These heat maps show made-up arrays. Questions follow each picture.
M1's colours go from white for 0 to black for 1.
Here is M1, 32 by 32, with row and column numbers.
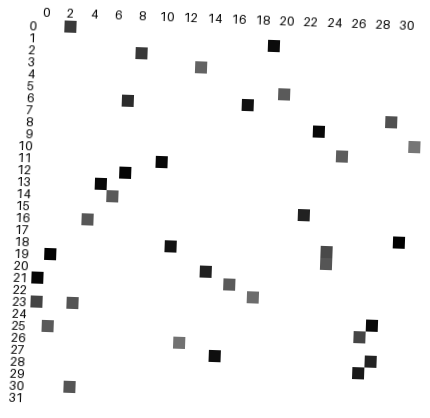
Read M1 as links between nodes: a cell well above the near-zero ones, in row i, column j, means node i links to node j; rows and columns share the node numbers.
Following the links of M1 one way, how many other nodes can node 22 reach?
10
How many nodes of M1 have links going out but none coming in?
3
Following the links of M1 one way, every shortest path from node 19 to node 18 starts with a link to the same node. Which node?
node 24
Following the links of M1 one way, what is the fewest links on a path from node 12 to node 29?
2
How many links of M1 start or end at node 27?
4
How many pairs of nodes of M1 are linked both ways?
2
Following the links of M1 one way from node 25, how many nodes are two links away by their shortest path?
3
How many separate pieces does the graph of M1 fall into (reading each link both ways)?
3
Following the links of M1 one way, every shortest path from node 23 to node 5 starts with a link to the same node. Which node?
node 3
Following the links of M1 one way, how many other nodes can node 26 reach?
3
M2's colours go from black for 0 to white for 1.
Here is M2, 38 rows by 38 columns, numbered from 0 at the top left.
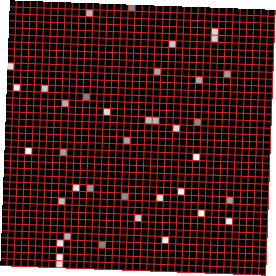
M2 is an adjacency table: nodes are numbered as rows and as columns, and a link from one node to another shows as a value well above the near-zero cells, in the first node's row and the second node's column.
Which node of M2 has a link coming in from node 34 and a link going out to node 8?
node 14
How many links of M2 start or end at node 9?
4
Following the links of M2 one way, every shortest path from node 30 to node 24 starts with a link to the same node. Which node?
node 19
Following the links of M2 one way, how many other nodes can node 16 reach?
11
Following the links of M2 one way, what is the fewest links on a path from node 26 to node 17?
3
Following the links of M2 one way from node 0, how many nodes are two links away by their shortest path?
1
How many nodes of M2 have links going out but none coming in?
10
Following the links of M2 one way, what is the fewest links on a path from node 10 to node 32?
2
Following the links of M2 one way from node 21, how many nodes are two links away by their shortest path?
4
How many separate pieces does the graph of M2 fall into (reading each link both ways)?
6
